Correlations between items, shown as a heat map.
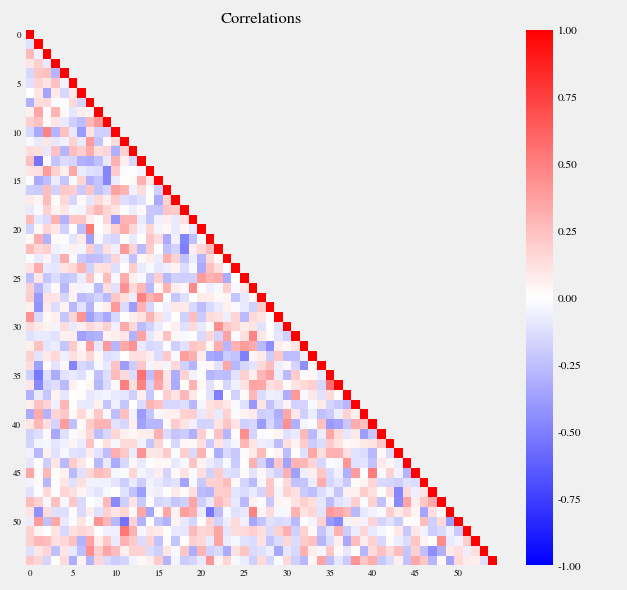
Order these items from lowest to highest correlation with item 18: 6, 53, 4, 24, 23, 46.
46, 23, 24, 6, 4, 53
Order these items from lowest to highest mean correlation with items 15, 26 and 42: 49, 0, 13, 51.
0, 51, 13, 49
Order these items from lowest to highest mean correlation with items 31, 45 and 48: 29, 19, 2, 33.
29, 33, 2, 19
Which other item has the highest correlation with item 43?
13
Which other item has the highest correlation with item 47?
48
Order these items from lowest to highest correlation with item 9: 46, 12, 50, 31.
46, 31, 12, 50
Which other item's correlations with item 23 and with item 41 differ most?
25
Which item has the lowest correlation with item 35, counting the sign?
1
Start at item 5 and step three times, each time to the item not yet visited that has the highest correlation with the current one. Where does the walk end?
10
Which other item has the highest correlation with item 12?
32
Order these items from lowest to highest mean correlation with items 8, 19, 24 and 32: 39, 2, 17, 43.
43, 2, 17, 39
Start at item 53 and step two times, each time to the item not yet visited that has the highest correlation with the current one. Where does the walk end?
20
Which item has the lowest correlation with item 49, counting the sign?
21
